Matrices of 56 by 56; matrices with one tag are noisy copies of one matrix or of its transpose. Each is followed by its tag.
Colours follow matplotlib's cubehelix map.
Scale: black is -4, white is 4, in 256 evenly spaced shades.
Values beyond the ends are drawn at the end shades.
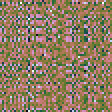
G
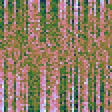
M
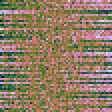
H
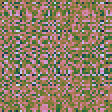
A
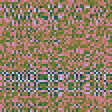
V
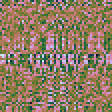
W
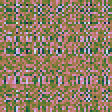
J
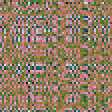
G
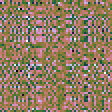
G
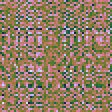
G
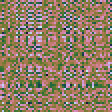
G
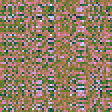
J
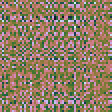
A
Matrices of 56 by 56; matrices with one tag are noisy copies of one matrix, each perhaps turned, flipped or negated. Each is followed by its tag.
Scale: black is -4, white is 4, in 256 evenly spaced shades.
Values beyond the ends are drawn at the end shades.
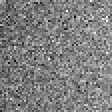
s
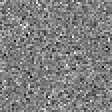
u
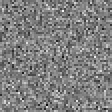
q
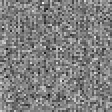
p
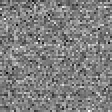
p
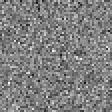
u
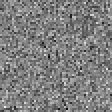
q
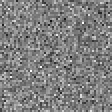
q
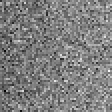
s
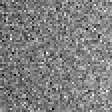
s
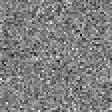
u
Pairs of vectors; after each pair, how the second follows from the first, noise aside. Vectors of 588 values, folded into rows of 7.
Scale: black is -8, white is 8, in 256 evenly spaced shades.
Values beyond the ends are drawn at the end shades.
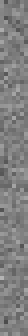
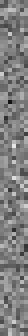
wrapped around, negated, scaled up.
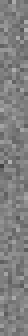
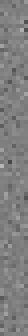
negated, partly zeroed.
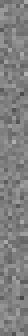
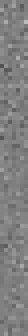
wrapped around, negated, partly zeroed.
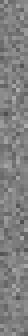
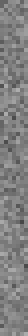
sign-scrambled.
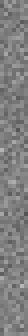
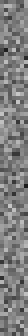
reversed, negated, scaled up.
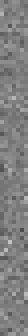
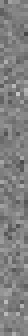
shuffled.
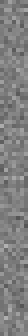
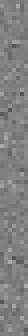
wrapped around, partly zeroed.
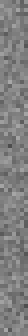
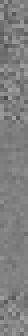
wrapped around, partly zeroed.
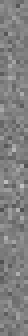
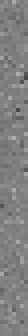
wrapped around, negated, partly zeroed.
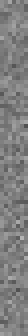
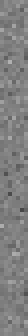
wrapped around, negated, partly zeroed.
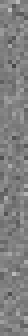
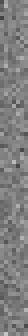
shuffled.
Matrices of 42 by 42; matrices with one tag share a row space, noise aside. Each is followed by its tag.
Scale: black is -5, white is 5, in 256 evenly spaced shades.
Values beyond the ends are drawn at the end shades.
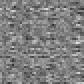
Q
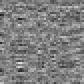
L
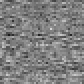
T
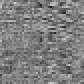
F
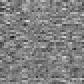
T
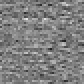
F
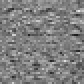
Q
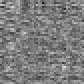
T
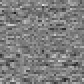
T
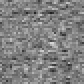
F
